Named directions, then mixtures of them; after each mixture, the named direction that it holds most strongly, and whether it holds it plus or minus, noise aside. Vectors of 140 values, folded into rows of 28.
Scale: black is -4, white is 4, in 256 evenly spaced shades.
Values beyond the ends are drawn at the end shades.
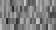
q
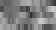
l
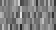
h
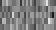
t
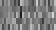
h, minus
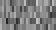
q, plus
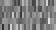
h, minus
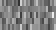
h, minus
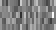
t, minus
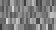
q, minus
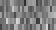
q, minus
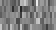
h, minus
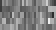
t, plus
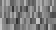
q, plus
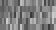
h, minus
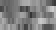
l, plus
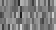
h, minus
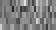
q, plus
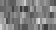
l, plus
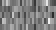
t, plus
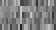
h, plus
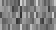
h, minus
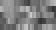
l, minus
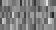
t, plus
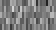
q, minus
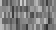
t, minus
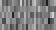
t, minus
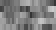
l, plus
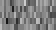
q, plus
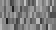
q, plus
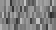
q, plus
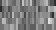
t, plus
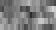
l, plus
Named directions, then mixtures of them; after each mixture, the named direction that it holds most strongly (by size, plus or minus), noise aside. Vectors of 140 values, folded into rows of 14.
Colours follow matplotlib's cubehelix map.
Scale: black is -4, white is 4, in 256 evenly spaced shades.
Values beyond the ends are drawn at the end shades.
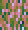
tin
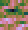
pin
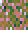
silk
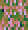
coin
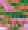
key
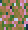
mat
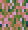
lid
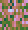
lid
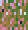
silk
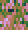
lid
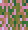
lid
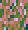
mat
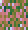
silk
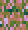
lid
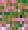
key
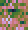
pin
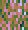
tin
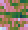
key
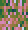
coin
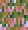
lid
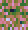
pin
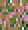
lid
